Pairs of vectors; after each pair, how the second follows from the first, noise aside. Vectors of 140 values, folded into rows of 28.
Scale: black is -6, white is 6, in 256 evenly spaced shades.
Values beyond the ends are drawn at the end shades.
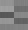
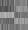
negated.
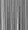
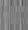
wrapped around, shrunk.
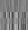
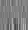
negated, partly zeroed.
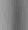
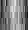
wrapped around, negated, scaled up.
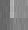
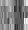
wrapped around, scaled up.
